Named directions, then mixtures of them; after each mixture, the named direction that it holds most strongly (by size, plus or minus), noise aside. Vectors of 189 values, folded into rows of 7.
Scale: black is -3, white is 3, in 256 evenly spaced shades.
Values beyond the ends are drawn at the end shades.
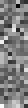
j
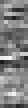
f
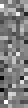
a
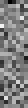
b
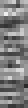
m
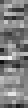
f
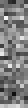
f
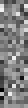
a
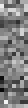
a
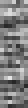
m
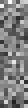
j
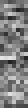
f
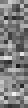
f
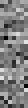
m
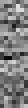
f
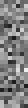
j
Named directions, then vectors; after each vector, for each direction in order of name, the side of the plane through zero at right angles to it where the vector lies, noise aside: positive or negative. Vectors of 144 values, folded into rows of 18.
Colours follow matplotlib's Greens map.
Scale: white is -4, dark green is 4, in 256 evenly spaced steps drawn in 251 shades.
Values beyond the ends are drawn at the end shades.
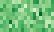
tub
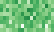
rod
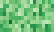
negative, positive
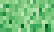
negative, positive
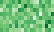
negative, negative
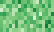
negative, negative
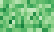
negative, positive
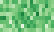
positive, negative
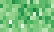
positive, negative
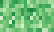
positive, negative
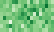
positive, negative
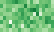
positive, negative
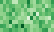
negative, positive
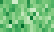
negative, positive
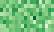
positive, positive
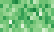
positive, negative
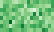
negative, positive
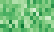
negative, positive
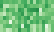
positive, negative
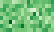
negative, positive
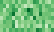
positive, positive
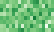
positive, positive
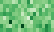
negative, positive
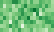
positive, negative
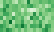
negative, positive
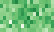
positive, negative
